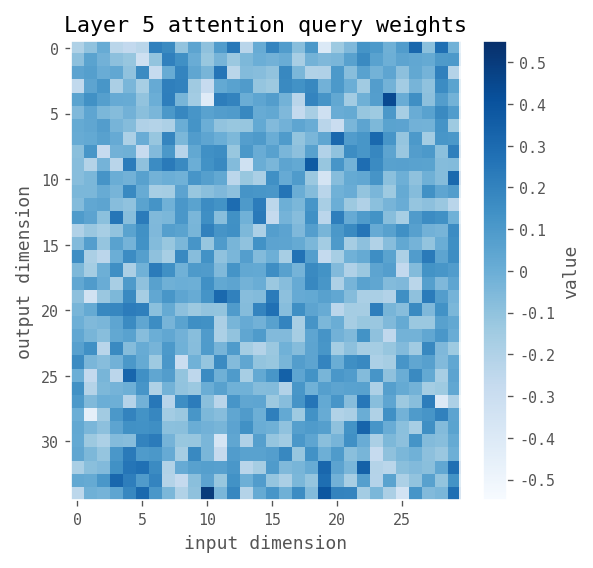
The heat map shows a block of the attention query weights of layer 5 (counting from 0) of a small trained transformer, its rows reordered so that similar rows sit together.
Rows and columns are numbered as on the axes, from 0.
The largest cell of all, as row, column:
34, 10
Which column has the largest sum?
18
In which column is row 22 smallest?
24
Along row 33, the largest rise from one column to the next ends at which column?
19
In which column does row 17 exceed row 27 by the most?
28
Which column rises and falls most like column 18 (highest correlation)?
6
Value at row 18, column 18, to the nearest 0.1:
0.2
